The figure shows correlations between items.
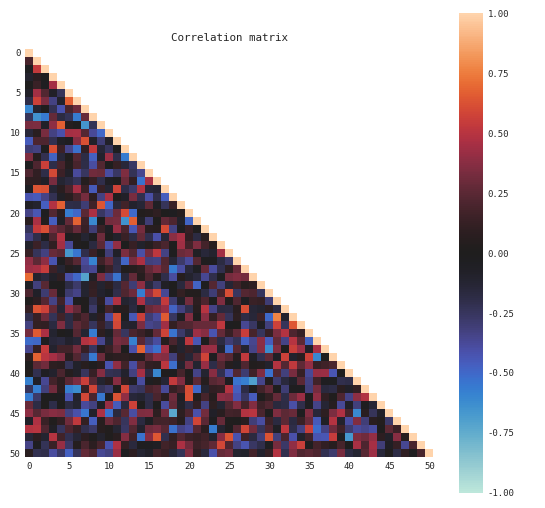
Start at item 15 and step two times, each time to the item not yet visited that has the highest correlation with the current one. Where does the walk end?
12
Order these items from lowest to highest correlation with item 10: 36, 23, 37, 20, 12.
20, 12, 36, 23, 37
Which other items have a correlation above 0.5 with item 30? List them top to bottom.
16, 25, 48
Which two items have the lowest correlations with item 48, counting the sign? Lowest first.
40, 14
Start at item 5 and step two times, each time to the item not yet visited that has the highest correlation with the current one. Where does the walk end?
21
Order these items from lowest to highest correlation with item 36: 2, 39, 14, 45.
45, 2, 39, 14
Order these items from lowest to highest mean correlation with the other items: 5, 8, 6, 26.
8, 5, 26, 6
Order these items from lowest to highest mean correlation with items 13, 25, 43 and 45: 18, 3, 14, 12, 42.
14, 18, 3, 12, 42
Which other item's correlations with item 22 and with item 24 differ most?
2
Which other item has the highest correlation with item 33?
31
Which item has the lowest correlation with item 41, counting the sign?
28
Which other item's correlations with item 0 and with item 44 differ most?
18
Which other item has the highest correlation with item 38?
1
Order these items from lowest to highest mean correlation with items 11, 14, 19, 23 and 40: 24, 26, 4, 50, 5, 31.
50, 5, 26, 24, 31, 4
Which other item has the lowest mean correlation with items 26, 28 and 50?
41
